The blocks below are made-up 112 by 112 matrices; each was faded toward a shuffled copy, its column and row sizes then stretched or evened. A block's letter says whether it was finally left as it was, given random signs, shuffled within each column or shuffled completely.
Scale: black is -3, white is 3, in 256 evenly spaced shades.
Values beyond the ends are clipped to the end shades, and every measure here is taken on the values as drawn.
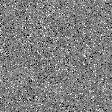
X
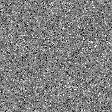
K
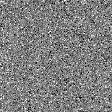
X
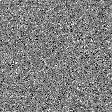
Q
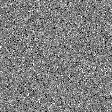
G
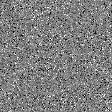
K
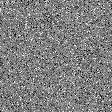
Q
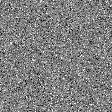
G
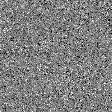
K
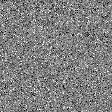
K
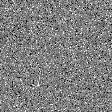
G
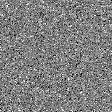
X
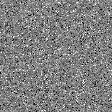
X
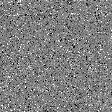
K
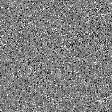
X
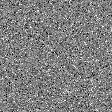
Q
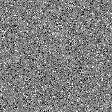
G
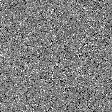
G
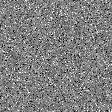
Q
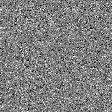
X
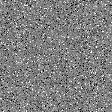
G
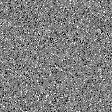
X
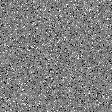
G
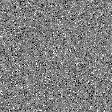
K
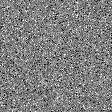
Q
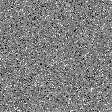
Q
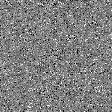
X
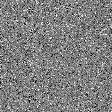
G
